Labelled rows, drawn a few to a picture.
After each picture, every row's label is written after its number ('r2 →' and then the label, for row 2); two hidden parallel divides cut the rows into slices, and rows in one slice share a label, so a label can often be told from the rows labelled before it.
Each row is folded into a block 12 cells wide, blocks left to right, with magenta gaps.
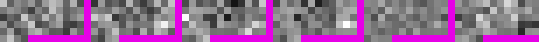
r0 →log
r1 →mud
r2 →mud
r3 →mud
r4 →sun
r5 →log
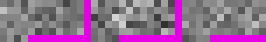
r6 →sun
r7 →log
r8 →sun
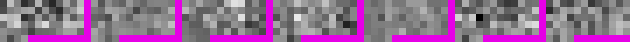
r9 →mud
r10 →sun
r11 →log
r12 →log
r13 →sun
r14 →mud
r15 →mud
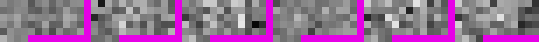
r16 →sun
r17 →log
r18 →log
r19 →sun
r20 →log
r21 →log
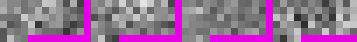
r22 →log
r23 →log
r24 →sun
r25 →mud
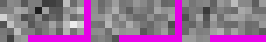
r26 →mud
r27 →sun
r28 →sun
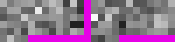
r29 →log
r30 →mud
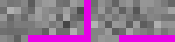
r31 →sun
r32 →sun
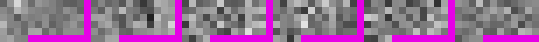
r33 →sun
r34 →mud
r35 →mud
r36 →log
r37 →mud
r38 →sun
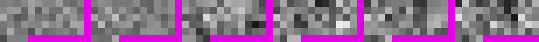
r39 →sun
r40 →sun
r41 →log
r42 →mud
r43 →mud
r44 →mud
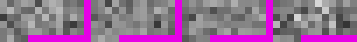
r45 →log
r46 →sun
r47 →sun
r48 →log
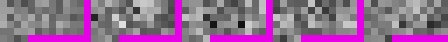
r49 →sun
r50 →log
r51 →mud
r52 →mud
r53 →log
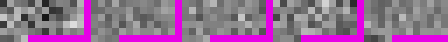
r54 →mud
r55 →sun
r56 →sun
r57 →log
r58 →sun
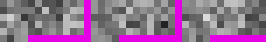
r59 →mud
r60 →log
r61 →log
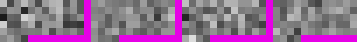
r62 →log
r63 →sun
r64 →log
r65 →sun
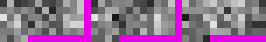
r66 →mud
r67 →mud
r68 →log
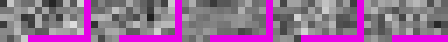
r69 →mud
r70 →mud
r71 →sun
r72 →log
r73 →log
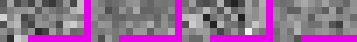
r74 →mud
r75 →sun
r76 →mud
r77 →sun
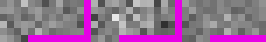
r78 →sun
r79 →log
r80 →sun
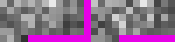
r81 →log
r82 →log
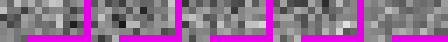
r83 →log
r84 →mud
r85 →mud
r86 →mud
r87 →sun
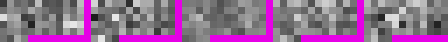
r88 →mud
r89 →log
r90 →sun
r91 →log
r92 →log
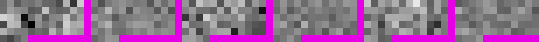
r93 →mud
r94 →sun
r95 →log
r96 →sun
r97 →log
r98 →sun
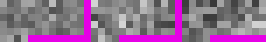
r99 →sun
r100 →log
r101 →mud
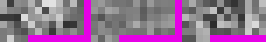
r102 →log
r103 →sun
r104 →mud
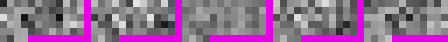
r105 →mud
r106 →log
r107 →sun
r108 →log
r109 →mud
